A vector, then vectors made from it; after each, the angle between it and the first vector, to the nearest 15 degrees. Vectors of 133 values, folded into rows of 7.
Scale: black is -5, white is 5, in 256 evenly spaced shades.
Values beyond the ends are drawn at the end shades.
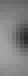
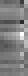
120 degrees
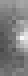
165 degrees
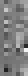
105 degrees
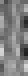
75 degrees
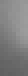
135 degrees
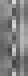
120 degrees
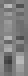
75 degrees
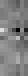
60 degrees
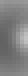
165 degrees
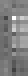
120 degrees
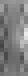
150 degrees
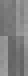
105 degrees
